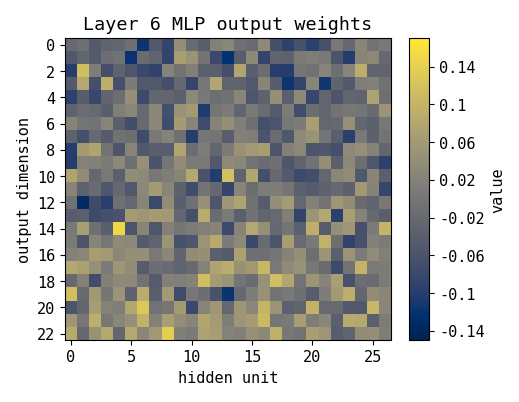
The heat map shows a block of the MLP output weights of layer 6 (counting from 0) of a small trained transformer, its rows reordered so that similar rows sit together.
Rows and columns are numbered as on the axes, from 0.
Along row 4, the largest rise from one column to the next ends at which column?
25
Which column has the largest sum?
14
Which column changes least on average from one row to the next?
26
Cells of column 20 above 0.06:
4
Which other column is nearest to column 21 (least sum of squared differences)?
8
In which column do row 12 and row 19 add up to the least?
1
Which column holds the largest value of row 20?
6
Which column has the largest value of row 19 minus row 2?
0
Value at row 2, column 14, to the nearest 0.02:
0.08
